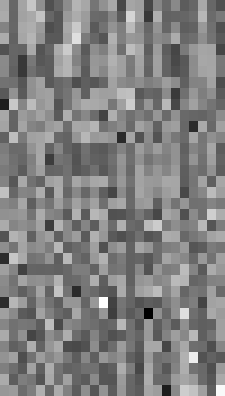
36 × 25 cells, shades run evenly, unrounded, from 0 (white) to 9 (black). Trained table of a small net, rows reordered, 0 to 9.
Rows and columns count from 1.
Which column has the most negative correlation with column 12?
1
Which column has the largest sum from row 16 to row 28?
15
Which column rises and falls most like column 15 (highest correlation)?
4
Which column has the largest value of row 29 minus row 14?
17
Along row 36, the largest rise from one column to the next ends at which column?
19
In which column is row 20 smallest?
24
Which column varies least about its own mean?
10
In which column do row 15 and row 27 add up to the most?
9
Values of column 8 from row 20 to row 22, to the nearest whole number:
6 4 4
